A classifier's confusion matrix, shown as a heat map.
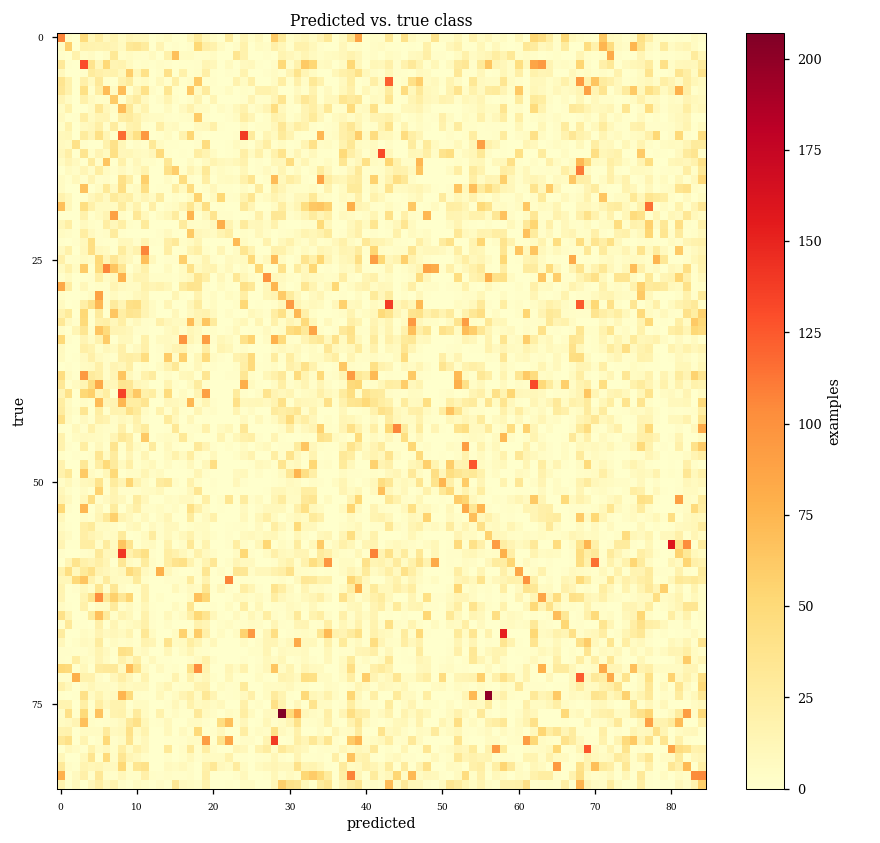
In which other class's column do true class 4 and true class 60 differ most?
13
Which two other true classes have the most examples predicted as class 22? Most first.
61, 79
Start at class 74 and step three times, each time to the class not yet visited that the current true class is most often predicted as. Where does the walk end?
3
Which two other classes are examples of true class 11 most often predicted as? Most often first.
24, 8
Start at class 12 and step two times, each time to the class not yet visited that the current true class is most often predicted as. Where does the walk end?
31
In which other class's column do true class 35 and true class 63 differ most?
5
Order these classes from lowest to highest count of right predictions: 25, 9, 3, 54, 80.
9, 25, 54, 80, 3
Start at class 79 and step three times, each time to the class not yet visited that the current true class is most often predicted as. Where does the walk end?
39
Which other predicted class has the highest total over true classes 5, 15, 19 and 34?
68
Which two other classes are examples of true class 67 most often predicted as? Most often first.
58, 25
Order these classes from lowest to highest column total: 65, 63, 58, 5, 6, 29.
65, 63, 6, 29, 58, 5
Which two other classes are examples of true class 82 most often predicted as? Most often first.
65, 70
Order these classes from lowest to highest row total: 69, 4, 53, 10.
69, 10, 4, 53
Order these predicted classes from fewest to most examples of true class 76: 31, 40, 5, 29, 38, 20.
20, 40, 38, 5, 31, 29
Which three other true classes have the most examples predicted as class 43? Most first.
30, 5, 84
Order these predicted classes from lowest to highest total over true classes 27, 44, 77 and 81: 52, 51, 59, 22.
51, 59, 22, 52
